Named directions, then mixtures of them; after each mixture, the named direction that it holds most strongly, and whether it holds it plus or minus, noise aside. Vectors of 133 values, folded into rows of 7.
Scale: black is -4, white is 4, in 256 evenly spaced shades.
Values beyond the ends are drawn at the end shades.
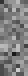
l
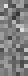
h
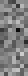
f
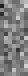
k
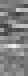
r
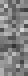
l, minus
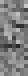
r, minus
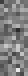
l, plus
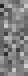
k, plus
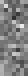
l, minus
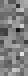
f, plus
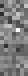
f, minus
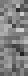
r, minus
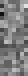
k, plus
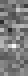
r, plus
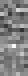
r, plus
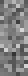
h, plus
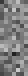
l, plus
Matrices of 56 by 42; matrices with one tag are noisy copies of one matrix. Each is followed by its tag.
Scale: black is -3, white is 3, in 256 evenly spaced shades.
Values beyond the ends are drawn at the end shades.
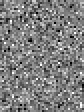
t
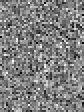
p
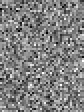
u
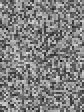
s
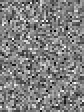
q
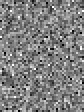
u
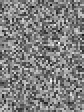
t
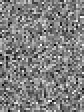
p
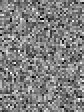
q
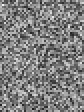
s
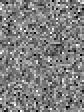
s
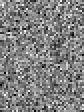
s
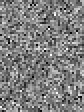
q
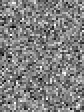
t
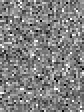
t
